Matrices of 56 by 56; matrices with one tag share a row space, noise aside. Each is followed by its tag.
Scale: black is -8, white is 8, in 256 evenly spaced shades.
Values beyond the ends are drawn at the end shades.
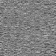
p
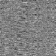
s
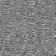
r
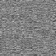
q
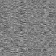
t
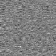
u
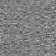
p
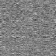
q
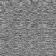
u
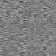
t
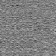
q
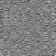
p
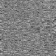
p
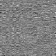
q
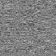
r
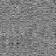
q
